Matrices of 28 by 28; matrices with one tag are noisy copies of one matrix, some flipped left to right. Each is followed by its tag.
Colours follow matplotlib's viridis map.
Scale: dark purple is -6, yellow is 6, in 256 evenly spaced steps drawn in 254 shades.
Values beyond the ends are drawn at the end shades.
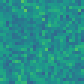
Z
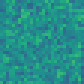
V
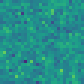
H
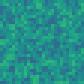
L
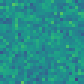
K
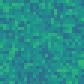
K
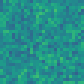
Z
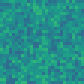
Z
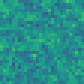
K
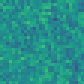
Z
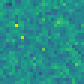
L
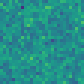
Z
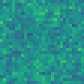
Z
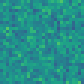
H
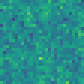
Z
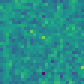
V
